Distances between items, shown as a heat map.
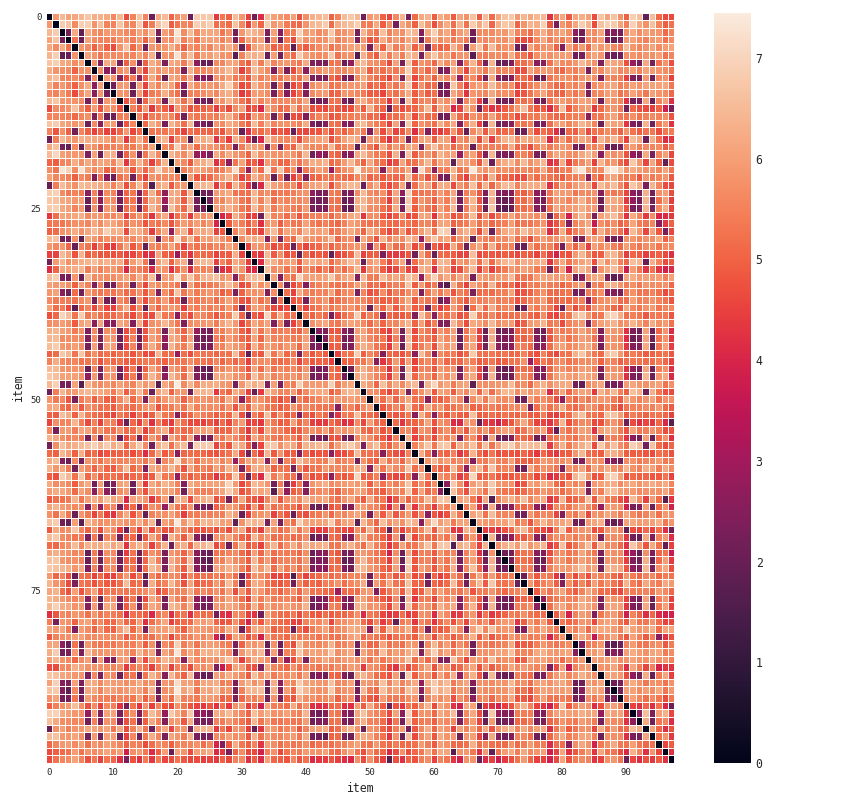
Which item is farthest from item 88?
20
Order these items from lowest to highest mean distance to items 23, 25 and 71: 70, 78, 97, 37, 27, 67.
70, 97, 67, 78, 37, 27
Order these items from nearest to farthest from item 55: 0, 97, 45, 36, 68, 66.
68, 97, 45, 36, 66, 0
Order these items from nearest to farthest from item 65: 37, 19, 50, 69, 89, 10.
50, 10, 37, 89, 19, 69
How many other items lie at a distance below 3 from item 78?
3
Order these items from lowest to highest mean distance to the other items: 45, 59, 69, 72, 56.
72, 45, 59, 69, 56
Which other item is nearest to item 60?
31
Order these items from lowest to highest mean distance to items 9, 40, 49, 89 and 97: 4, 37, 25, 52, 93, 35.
37, 35, 93, 52, 4, 25
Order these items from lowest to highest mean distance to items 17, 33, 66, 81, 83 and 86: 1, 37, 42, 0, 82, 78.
82, 78, 42, 37, 0, 1
